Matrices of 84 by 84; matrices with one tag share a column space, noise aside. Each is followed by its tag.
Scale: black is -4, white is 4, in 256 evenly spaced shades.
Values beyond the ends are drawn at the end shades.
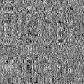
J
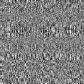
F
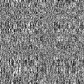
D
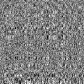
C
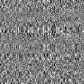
F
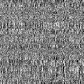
D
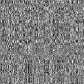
J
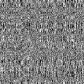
D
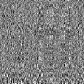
C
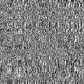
D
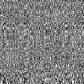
C
